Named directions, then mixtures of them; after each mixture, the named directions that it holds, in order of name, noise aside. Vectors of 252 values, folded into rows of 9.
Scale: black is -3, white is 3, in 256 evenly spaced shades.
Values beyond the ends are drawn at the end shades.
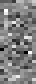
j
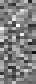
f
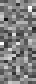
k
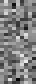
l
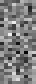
j, k, l.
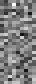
f, l.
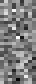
l.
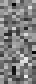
f, k, l.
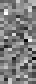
j, k, l.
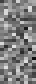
j, k, l.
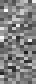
f, j.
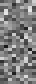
j, k, l.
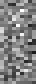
f.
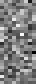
f.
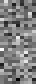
j, l.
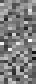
k, l.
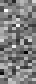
f, j, k.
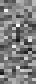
f, j, k.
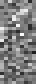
f.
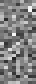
k.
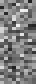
f.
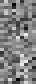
l.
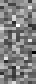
f, k.
